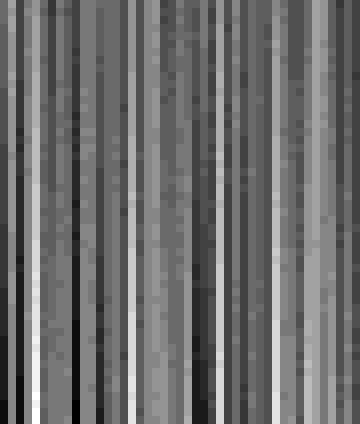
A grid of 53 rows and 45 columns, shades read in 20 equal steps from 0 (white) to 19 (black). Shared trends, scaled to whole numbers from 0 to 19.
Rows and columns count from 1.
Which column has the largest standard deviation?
5
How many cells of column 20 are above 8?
15
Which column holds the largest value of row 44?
10
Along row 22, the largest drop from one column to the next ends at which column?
28
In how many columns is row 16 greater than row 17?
9
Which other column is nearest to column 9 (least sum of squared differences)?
44
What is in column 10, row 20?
15
